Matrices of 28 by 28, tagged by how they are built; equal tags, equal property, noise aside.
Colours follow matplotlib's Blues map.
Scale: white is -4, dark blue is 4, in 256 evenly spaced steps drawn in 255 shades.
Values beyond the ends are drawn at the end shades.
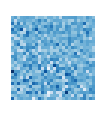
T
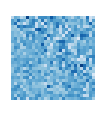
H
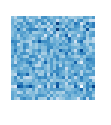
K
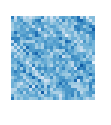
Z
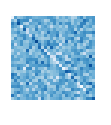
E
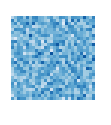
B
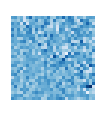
H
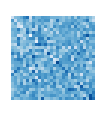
E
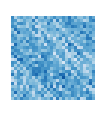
Z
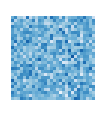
B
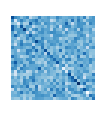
E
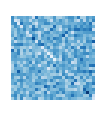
E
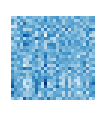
K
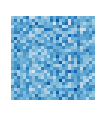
B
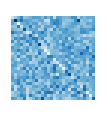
E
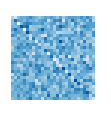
E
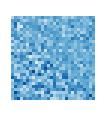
T
